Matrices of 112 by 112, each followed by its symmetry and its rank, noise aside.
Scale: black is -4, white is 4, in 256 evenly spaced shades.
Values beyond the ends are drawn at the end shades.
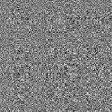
no symmetry, rank twelve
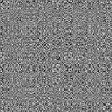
symmetric, rank eight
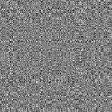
antisymmetric, rank six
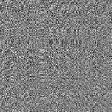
antisymmetric, rank eight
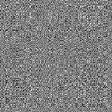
antisymmetric, rank eight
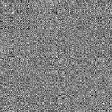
symmetric, rank eight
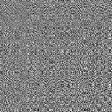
antisymmetric, rank eight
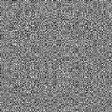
no symmetry, rank eight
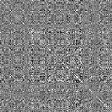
symmetric, rank six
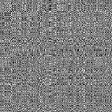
no symmetry, rank six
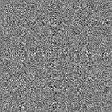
antisymmetric, rank twelve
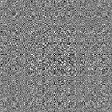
symmetric, rank six
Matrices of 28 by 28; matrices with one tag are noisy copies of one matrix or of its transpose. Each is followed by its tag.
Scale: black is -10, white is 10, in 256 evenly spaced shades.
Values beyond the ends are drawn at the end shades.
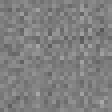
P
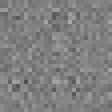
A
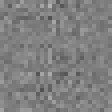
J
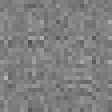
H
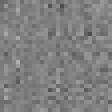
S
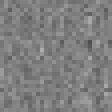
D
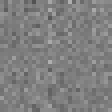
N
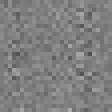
A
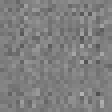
P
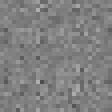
H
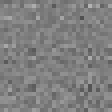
S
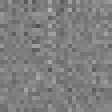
N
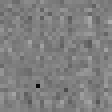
D
